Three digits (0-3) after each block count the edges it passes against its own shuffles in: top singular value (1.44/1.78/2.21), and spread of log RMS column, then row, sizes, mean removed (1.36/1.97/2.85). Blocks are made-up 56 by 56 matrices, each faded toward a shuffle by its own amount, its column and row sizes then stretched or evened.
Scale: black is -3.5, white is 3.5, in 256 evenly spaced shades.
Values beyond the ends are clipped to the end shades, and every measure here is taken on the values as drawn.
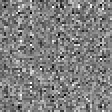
1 2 1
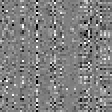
3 3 0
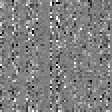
1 3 1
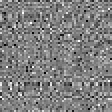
3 0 1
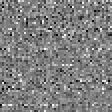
1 0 2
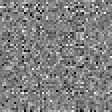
2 1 1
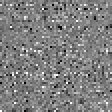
0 1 2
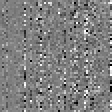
0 3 0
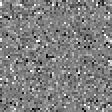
0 1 1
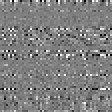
3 1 3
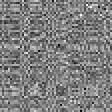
3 0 1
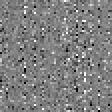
0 2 0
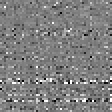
2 1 3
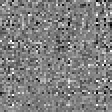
1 2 2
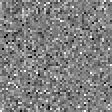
1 0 0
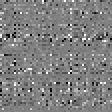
2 1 3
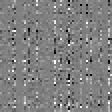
0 3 2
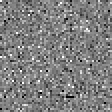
1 1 1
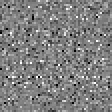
0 0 2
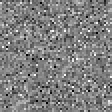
0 0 1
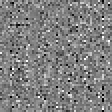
0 2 0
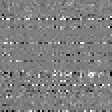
2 1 3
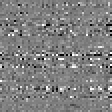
2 1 3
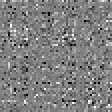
1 2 2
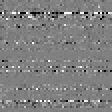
2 0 3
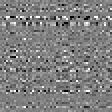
3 1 3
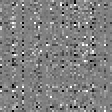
2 3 2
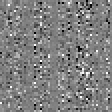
1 3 0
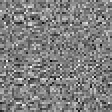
2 0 2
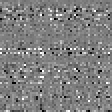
0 1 3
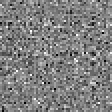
1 0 1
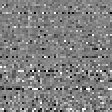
0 0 3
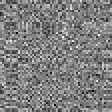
3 0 0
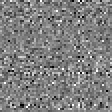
2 1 2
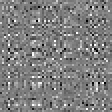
3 2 2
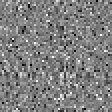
2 0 0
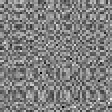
3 1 0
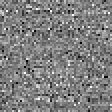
2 1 1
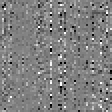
1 3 0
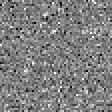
1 0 1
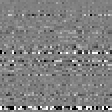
3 0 3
